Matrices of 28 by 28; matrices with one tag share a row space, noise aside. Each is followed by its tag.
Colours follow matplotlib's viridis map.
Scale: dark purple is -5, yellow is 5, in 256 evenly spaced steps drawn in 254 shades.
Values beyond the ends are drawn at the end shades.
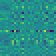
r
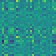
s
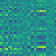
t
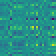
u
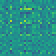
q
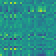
t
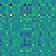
q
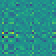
s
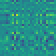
r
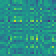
u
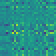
r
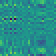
t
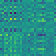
t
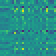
r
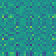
s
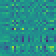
r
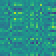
u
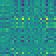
r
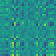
r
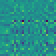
r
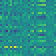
t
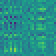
t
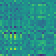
t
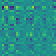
s
